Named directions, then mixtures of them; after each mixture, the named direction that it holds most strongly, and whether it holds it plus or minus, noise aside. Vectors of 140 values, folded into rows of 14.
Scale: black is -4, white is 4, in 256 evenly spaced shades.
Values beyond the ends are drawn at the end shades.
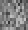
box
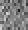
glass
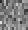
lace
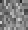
lace, plus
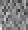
glass, plus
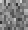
lace, minus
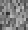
box, plus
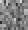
lace, minus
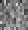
lace, plus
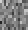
lace, minus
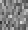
lace, minus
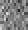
glass, plus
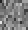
lace, plus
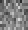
lace, plus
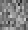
box, plus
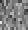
lace, plus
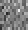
glass, minus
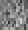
box, plus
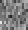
lace, plus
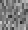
lace, plus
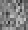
box, plus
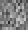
box, plus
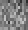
box, plus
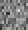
glass, minus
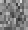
box, minus
